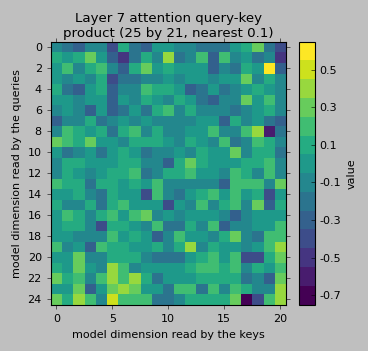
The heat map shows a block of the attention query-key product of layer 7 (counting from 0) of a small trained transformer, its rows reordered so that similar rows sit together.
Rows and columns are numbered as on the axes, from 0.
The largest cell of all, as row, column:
2, 19
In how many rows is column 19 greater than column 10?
14
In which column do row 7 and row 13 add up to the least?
15
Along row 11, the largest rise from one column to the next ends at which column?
11
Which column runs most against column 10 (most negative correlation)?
6
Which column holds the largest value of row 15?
18
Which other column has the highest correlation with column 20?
5
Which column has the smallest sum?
10
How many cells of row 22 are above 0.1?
7
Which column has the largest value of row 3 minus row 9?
17
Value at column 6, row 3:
-0.2
